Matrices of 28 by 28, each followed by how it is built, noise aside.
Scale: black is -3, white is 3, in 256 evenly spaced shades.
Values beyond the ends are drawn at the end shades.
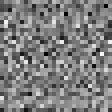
repeating columns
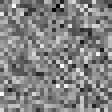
Toeplitz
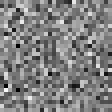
repeating columns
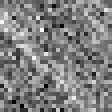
Toeplitz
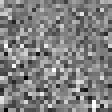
lower triangular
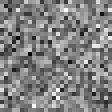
Hankel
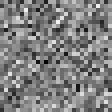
Hankel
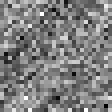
Hankel
